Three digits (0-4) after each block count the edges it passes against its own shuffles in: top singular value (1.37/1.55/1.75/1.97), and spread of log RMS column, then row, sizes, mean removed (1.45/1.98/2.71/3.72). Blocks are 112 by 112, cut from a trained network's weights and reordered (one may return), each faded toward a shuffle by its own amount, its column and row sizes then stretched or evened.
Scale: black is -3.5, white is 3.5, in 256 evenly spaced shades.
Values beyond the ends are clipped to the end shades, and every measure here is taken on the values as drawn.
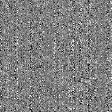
1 3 1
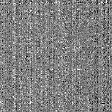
4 3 2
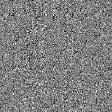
2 3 1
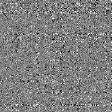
1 3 3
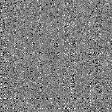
1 3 2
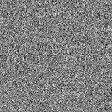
2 0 1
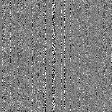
2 4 0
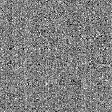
1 0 2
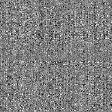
3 1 3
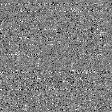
0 1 3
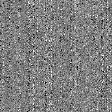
1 3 0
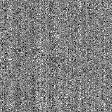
2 2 1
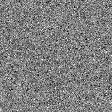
2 0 0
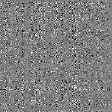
2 4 3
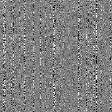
3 4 0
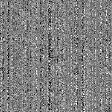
4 4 1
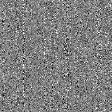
0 3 0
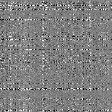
3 2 4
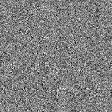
2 1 1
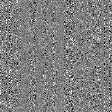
1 4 0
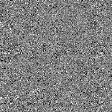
3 2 2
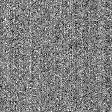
2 1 0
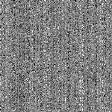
3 3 0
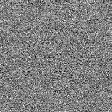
4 0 1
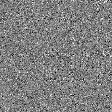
0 1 1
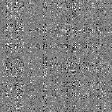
0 4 3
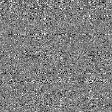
1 2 3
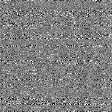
0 0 4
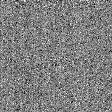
0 0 1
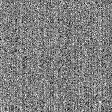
3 0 1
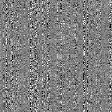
3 4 1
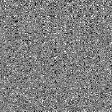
1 2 3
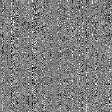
4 4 1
